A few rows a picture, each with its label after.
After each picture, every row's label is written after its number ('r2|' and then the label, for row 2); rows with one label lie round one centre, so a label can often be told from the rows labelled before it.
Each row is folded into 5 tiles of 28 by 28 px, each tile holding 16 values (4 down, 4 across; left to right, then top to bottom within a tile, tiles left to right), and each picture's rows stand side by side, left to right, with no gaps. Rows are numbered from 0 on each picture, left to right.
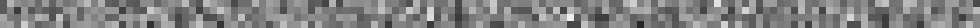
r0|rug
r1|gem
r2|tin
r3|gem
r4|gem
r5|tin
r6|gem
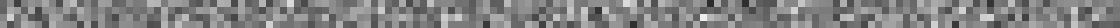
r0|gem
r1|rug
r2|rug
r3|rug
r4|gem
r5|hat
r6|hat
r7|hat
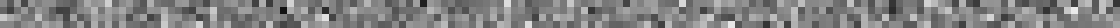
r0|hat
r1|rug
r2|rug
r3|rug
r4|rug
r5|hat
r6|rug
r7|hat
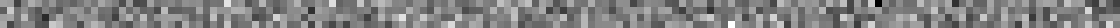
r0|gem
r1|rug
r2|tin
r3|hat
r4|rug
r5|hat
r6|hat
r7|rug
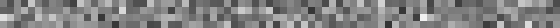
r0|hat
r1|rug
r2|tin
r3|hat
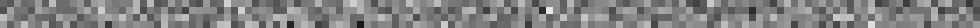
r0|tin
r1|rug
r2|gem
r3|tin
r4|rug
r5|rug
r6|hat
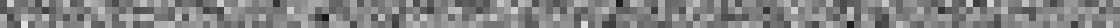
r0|rug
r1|hat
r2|gem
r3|hat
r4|tin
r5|hat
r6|gem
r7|rug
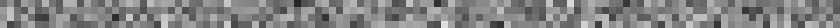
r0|gem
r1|rug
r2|gem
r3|gem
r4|rug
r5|rug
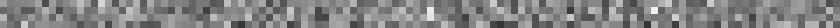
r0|tin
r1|rug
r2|gem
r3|gem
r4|hat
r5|rug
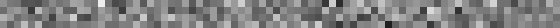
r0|tin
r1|rug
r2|tin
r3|gem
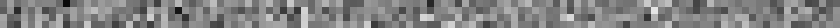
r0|rug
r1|gem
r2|rug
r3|hat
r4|hat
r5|rug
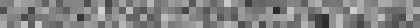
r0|tin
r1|rug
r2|gem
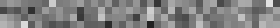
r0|tin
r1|gem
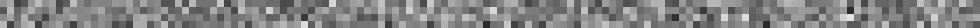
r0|gem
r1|tin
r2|tin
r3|rug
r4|rug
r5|rug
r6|hat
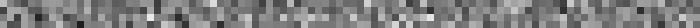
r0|gem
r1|gem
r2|rug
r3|hat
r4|rug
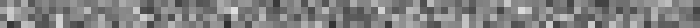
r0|gem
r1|hat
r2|tin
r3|rug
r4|hat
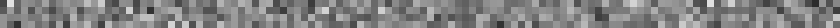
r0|rug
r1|hat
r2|tin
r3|gem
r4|gem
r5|rug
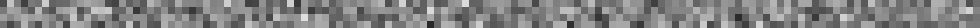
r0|rug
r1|rug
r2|rug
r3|gem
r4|gem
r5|gem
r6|hat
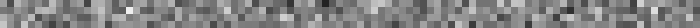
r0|tin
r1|hat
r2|hat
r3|tin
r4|hat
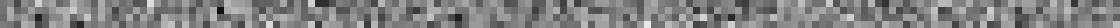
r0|gem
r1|rug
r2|hat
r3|gem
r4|rug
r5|hat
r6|hat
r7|gem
